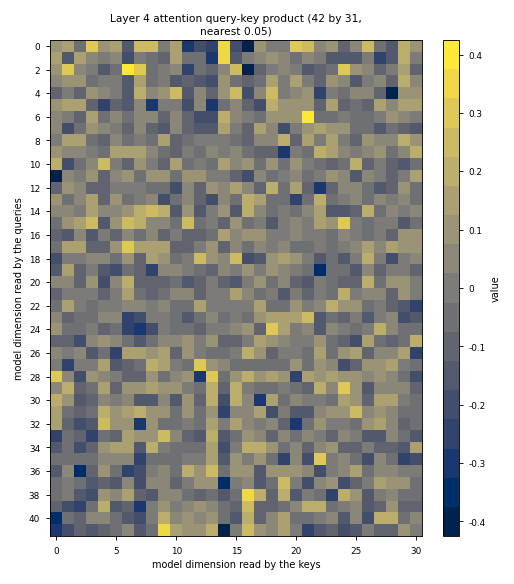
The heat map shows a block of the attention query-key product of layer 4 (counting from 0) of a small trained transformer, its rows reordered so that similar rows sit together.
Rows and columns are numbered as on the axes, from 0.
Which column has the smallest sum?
2
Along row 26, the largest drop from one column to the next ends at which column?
30
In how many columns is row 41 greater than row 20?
12
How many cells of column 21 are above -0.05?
23
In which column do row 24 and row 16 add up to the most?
18
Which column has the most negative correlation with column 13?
14
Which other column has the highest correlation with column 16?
11
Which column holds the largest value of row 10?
4
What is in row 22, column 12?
0.15
